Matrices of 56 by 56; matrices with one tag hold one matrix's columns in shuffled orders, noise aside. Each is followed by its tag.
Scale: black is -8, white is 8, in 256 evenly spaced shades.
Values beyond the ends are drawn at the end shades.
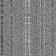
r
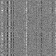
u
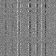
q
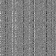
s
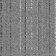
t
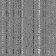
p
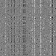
r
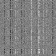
p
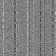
s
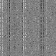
t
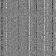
t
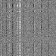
q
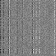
p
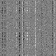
u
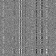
p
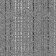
t
